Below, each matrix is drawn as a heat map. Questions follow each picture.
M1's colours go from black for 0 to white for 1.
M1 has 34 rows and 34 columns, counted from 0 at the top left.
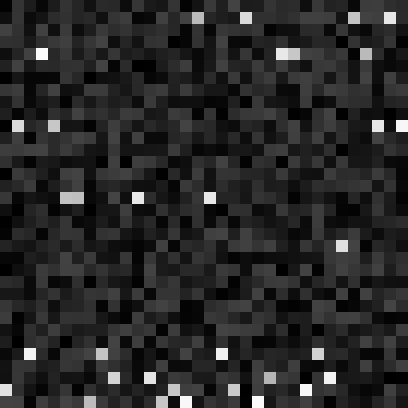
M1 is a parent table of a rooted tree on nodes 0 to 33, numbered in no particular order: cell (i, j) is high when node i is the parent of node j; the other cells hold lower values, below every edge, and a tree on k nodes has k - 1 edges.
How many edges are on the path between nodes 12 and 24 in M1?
4
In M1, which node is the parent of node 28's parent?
1
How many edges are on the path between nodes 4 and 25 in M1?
4
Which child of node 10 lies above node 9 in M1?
31
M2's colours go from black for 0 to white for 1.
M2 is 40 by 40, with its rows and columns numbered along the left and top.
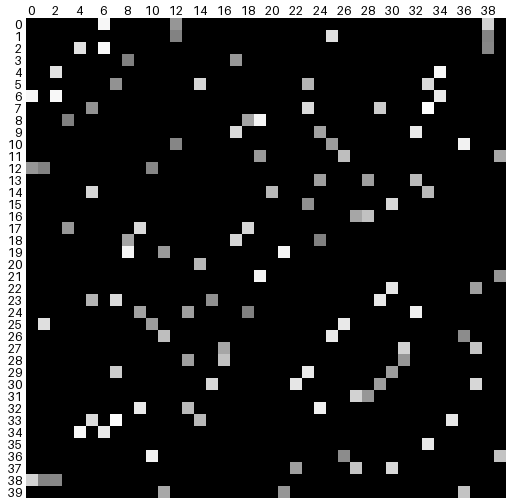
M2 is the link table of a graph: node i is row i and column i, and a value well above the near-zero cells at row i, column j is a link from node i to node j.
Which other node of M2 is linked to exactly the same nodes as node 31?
node 16
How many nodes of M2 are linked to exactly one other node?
2
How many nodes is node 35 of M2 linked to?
1
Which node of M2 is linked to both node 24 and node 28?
node 13
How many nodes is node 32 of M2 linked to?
3
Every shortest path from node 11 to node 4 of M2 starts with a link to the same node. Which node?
node 26
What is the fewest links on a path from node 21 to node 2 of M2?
7
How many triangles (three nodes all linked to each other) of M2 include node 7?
3
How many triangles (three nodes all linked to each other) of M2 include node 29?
1
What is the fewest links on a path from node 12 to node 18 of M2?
7
